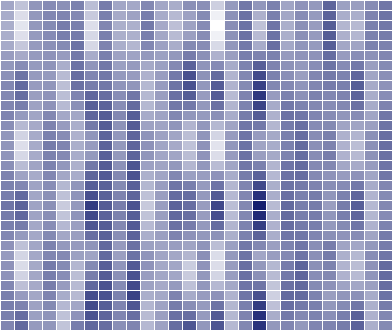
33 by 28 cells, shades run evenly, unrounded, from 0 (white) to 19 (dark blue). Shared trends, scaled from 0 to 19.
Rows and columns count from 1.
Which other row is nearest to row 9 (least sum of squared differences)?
8
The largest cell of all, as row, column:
21, 19
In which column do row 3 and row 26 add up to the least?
16
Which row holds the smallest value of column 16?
3
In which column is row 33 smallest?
5
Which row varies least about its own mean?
6
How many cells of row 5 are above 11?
4
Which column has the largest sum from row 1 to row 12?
24
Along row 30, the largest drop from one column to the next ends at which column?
20
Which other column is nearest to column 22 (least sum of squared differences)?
28
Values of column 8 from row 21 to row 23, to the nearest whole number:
14 13 14
